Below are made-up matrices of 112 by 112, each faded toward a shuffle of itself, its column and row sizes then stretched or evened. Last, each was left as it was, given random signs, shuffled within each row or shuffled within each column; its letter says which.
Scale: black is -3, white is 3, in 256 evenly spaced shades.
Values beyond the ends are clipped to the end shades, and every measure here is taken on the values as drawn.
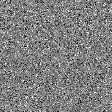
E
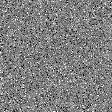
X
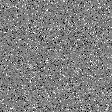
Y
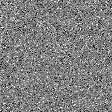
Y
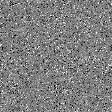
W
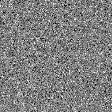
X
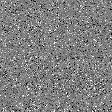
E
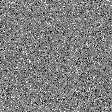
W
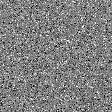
X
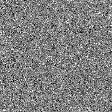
W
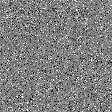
Y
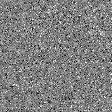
E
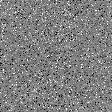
X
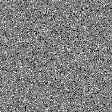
E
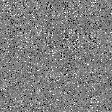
E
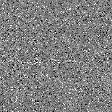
E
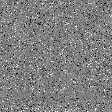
W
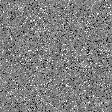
W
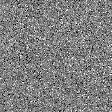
X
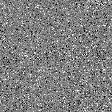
E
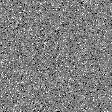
X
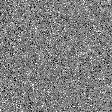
X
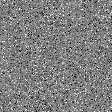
X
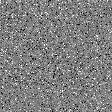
Y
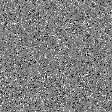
W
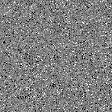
E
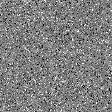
X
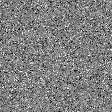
Y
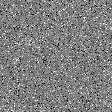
Y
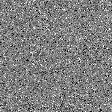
Y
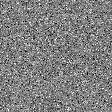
Y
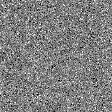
X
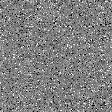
E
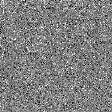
W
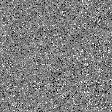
W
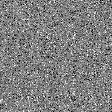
E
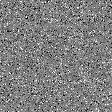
Y
